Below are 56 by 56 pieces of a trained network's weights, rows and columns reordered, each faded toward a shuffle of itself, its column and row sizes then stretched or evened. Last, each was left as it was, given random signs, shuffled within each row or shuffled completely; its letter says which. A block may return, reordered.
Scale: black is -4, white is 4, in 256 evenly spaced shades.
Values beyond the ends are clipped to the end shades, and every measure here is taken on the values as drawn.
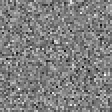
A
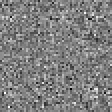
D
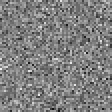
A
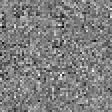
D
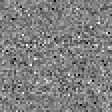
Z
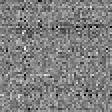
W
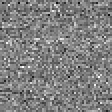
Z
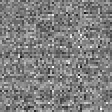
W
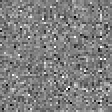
W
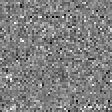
Z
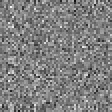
W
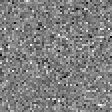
Z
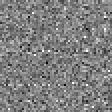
W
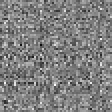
W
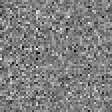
D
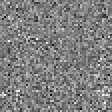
D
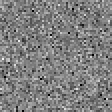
A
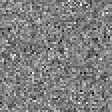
A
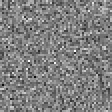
A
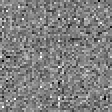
W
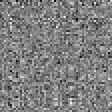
W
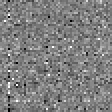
W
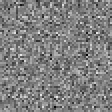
W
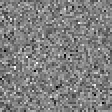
A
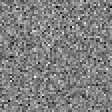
A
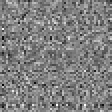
W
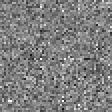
D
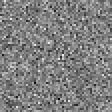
A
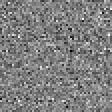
Z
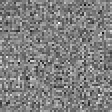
W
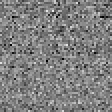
Z
